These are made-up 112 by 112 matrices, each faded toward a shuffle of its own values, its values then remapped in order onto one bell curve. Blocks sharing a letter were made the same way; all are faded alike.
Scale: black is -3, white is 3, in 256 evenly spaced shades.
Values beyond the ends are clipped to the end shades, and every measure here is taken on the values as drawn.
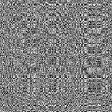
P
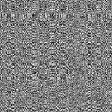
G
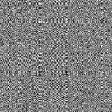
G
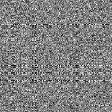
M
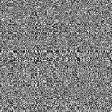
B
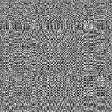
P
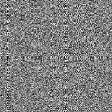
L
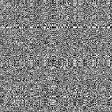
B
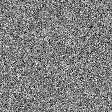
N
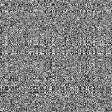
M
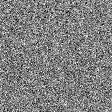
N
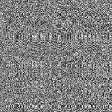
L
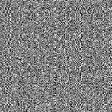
L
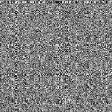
M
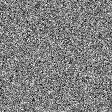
N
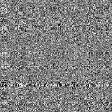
M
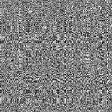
B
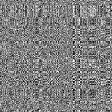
G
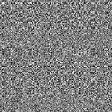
B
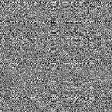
B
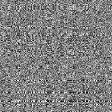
M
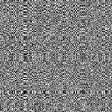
P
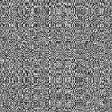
G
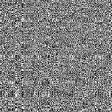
L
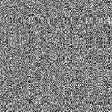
L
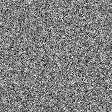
N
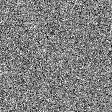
N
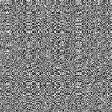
G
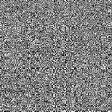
M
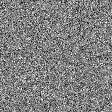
N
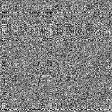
M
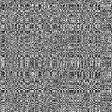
P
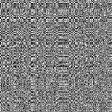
P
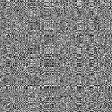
G
